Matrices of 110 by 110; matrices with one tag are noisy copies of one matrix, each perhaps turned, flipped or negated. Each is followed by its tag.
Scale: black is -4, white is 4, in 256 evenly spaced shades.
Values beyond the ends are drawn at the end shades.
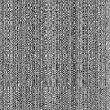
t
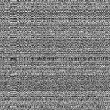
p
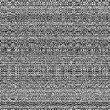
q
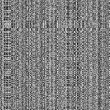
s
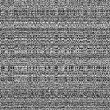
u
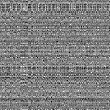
s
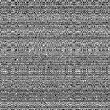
q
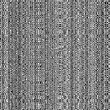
q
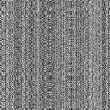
q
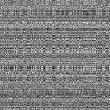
u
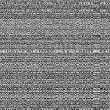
p
